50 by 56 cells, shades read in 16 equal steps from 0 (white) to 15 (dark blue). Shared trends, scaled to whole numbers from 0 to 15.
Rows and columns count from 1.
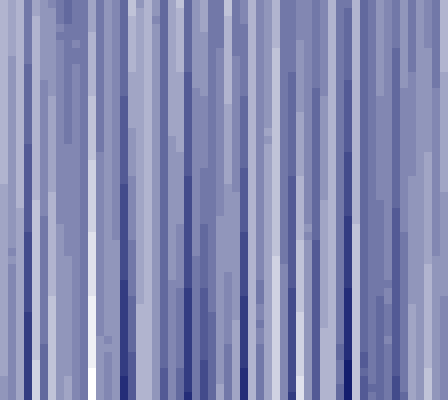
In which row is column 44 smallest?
1
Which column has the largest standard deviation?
17
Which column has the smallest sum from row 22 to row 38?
12
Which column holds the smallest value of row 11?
35
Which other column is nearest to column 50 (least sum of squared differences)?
40
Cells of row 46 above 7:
30
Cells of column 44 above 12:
23
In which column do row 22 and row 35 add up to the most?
44
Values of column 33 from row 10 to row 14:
8 8 8 8 8
